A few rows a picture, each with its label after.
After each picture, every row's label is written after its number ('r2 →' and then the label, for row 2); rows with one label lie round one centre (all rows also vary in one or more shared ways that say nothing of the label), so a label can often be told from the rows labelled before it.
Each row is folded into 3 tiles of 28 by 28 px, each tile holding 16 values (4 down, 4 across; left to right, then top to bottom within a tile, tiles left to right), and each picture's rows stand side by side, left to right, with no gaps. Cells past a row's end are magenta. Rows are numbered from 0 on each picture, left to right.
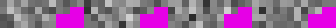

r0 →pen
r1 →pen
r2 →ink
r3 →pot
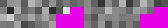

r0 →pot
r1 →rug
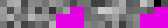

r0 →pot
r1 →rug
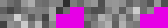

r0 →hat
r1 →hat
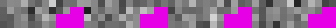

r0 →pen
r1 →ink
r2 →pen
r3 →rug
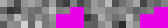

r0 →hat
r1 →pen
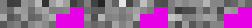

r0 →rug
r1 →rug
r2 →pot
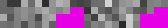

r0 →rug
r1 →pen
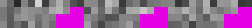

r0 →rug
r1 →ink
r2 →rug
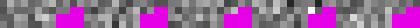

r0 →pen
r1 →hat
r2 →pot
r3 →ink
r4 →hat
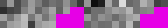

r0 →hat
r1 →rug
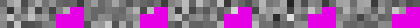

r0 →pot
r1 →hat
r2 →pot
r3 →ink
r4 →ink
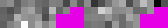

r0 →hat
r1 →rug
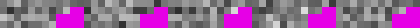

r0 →pot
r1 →pen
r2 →pot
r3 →hat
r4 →pot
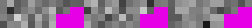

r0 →hat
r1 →ink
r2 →pen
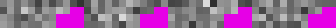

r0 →ink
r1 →pen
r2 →rug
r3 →pot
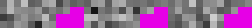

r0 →pen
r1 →pot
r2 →pen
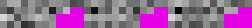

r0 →pot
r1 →pot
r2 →pot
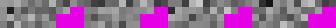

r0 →pot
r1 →rug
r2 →ink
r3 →rug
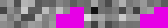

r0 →ink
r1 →pot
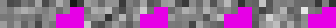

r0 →rug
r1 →ink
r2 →rug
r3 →hat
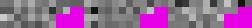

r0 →pot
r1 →pot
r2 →rug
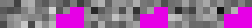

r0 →hat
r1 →pot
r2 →pot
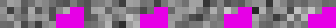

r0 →pot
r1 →pen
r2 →ink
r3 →ink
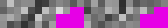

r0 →ink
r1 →ink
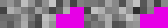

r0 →pen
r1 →pen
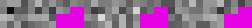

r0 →pot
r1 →hat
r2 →pen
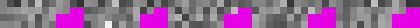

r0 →rug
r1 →hat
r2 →pot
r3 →ink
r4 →rug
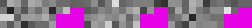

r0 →pot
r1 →hat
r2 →ink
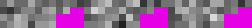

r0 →hat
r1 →pen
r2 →pen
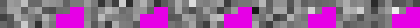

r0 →pen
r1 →rug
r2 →pen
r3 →ink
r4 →ink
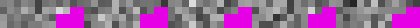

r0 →ink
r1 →hat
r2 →pen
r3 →ink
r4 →rug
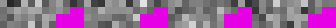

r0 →rug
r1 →rug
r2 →hat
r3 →pen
